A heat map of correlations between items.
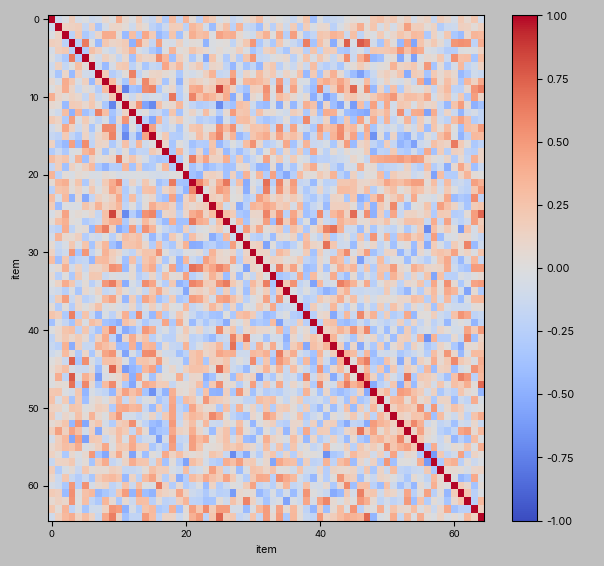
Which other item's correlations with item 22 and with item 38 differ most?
32
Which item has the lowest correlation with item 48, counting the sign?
15
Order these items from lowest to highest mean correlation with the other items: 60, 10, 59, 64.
60, 59, 10, 64
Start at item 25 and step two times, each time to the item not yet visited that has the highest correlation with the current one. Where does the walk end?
45
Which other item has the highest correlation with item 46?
3
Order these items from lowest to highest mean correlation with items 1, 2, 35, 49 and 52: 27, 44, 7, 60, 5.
5, 60, 44, 27, 7
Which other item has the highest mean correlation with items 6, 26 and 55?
21
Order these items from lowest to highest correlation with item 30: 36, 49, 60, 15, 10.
49, 36, 10, 15, 60
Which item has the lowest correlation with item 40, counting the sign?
11
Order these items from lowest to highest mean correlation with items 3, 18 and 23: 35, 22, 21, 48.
35, 22, 48, 21
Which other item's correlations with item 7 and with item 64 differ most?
47
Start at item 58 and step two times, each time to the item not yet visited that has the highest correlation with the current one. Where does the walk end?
51
